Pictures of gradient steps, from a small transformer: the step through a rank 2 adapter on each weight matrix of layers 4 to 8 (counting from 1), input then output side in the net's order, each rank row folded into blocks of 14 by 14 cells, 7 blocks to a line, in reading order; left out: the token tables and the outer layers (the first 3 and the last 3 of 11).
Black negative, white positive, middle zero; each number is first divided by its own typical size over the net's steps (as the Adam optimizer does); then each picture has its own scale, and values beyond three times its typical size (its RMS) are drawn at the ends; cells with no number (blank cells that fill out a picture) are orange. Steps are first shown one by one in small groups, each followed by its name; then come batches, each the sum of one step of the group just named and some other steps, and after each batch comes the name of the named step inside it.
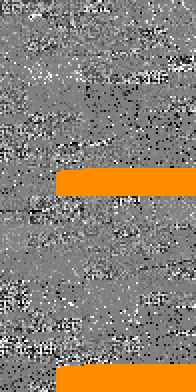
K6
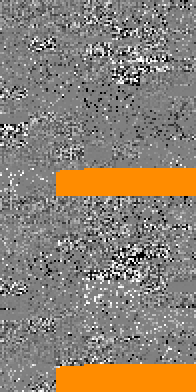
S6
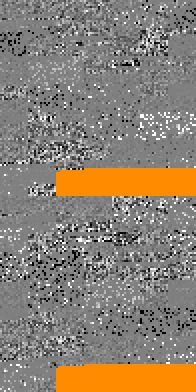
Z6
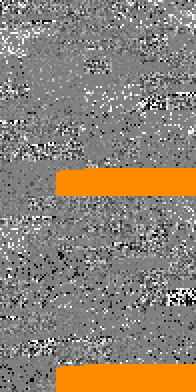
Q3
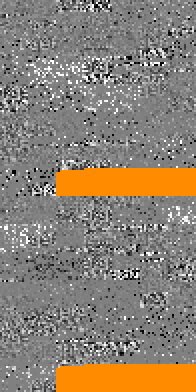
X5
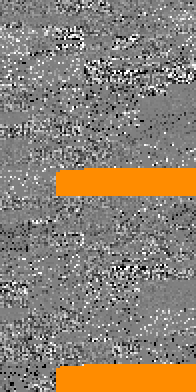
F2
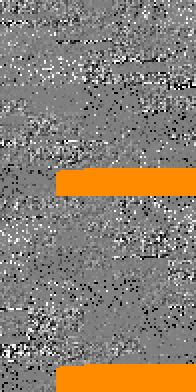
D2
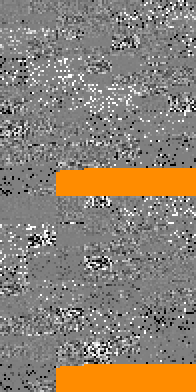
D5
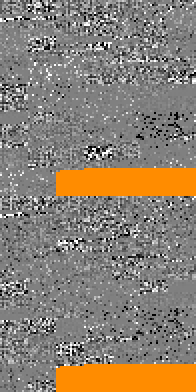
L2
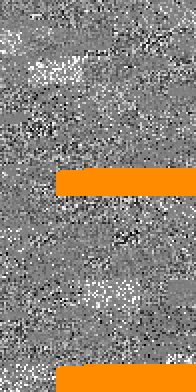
K6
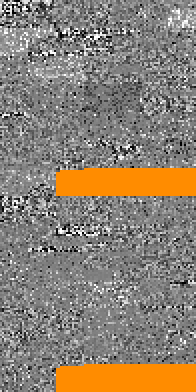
D2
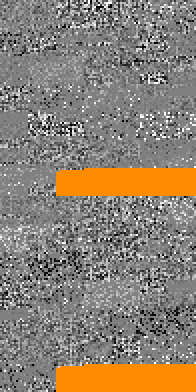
Z6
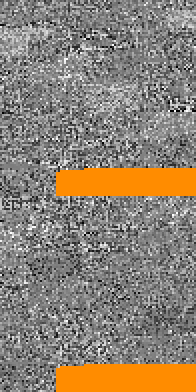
D5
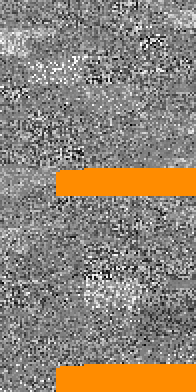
Q3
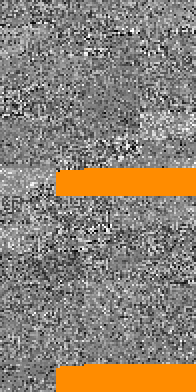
Z6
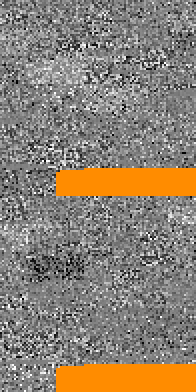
X5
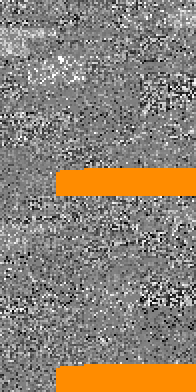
D2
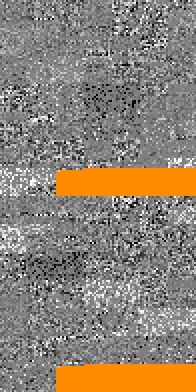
S6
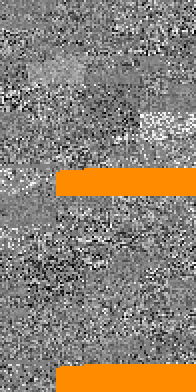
Z6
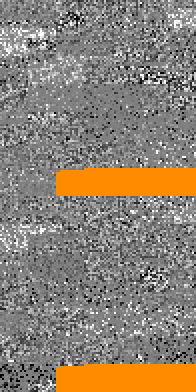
D2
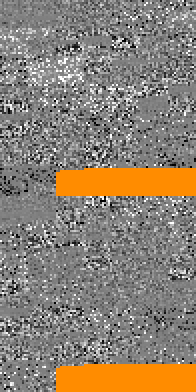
D5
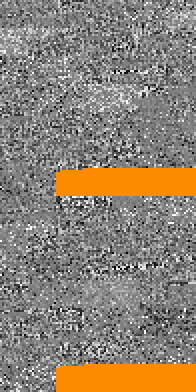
D5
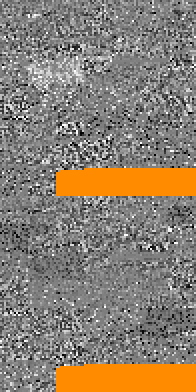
K6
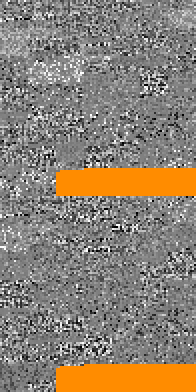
L2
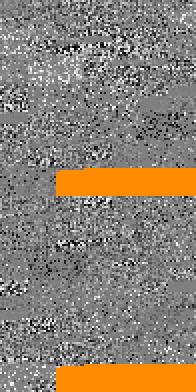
S6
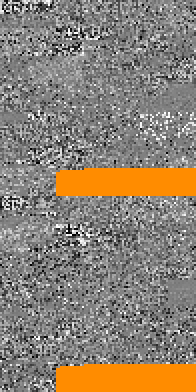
Z6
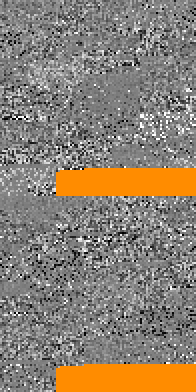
Z6
